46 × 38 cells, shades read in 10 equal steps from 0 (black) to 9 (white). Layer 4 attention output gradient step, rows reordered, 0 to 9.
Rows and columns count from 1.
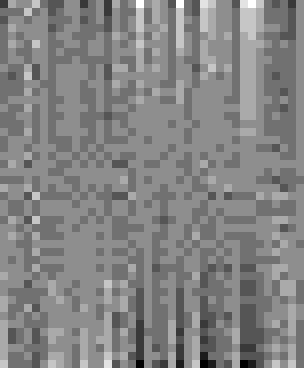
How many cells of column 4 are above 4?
26
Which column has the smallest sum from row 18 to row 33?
21
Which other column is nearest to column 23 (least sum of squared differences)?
18
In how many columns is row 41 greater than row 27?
12
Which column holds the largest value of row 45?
14
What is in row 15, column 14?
3
